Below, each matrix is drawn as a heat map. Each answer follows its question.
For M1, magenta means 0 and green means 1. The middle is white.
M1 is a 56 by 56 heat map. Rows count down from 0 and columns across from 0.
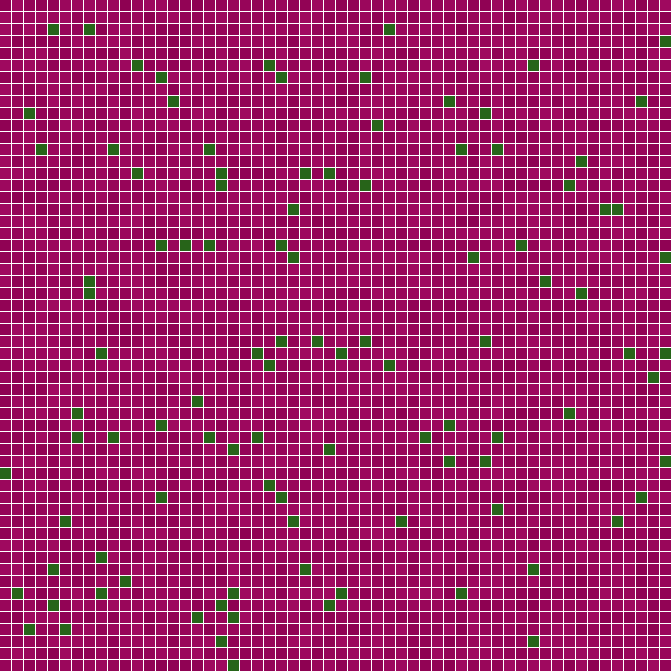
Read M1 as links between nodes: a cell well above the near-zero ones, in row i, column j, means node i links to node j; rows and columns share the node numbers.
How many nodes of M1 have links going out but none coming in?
8
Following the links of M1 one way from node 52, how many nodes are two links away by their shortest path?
6
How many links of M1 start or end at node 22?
3
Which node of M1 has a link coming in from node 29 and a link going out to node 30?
node 28
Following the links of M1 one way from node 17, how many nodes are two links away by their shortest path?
7
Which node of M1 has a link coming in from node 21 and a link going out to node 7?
node 24
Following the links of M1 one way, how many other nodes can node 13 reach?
4
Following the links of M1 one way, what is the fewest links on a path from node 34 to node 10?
4
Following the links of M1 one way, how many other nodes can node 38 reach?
6
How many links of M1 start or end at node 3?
2
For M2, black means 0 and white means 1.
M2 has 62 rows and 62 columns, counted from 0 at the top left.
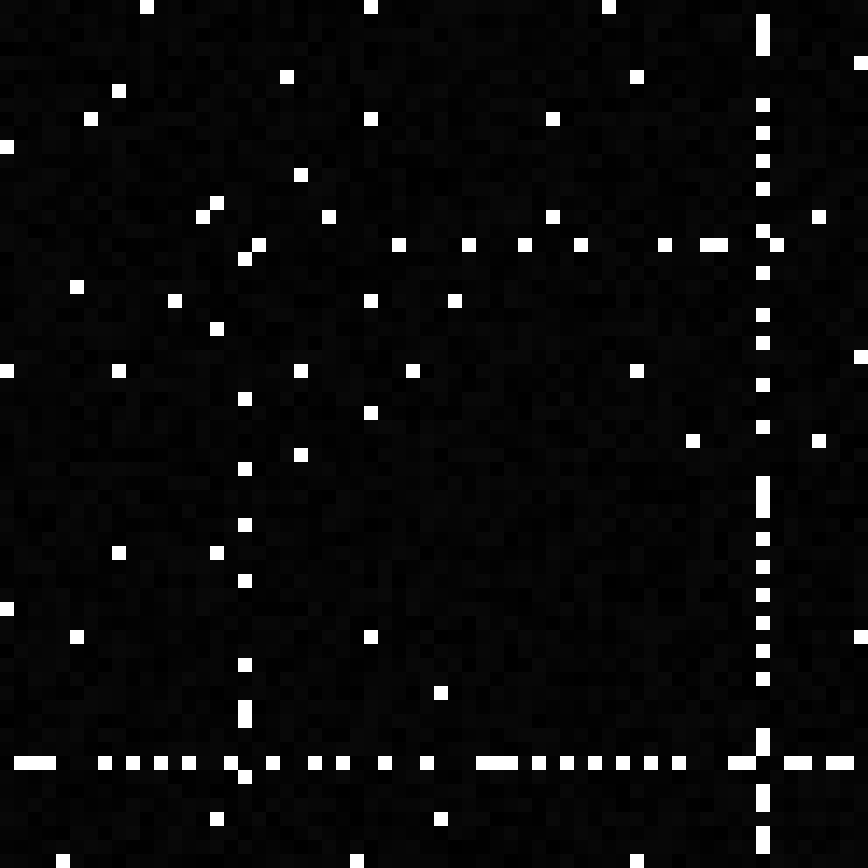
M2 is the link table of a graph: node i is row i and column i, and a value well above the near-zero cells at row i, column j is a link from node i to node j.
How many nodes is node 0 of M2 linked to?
3
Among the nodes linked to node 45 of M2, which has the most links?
node 26
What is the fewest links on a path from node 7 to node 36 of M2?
2
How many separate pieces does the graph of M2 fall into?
3
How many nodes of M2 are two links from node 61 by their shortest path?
2
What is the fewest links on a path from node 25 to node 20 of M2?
4
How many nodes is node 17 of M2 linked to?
9
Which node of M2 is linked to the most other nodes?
node 54
